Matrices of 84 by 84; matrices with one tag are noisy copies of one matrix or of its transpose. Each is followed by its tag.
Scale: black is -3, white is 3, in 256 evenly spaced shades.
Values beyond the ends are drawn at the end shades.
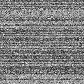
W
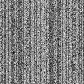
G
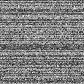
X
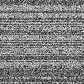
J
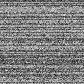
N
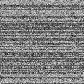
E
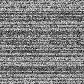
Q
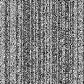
E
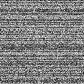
X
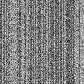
W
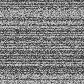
W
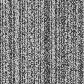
X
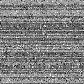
E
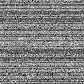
G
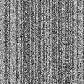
E
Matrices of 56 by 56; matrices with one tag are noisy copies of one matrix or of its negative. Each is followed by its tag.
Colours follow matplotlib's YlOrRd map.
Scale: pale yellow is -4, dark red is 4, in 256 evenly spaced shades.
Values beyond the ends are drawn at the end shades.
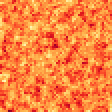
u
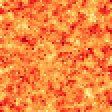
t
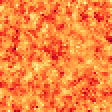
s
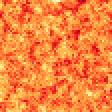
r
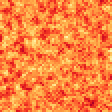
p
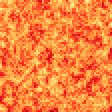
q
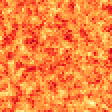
p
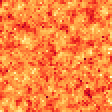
t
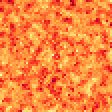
q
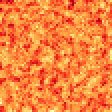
q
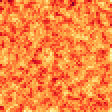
q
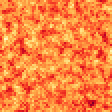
p
